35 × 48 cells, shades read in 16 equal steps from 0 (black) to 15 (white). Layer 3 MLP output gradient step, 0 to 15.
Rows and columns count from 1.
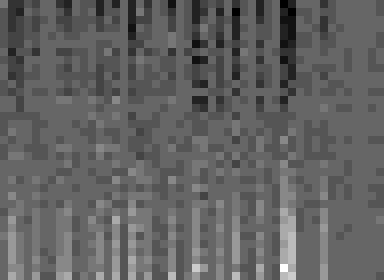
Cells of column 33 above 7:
6
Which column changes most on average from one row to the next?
26
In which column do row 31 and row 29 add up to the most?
37
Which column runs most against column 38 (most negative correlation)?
35
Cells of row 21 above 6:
8
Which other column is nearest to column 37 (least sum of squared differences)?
30
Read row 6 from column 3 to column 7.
4 6 5 6 6
